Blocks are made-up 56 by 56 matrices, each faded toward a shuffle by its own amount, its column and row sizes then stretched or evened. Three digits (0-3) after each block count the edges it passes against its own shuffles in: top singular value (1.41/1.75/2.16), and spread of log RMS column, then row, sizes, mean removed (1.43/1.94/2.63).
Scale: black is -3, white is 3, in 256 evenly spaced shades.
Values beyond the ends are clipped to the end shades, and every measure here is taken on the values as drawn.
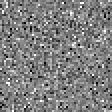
0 0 0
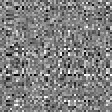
3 2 2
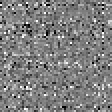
1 2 2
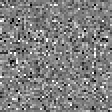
1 1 1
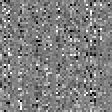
1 3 1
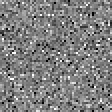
0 0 0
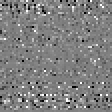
0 0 3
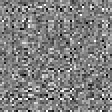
3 1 2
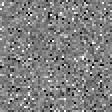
1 2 1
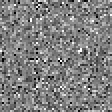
1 1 1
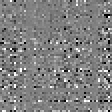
2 3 3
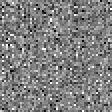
1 2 0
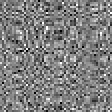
3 2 0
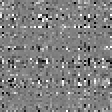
2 3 3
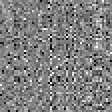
3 2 0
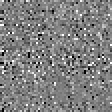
2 1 2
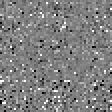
0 1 2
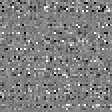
0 1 3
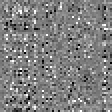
2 3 1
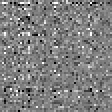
2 2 2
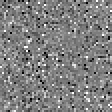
0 2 0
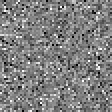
0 1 0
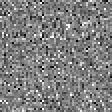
2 0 0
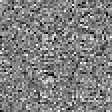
2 0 0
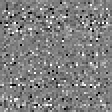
0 1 2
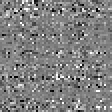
0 2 3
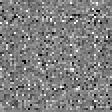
1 1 2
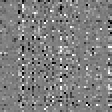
3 3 2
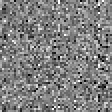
1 2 1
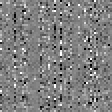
1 3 0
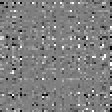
1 3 3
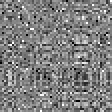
3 0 1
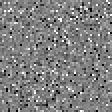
0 0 0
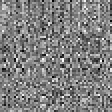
3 2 1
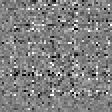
1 2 3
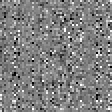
0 3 0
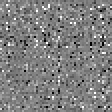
0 2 2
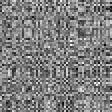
3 2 1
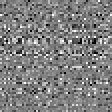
3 0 3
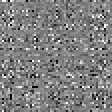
1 2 3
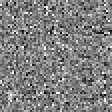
1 2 1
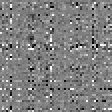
2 3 3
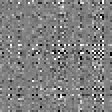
3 3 3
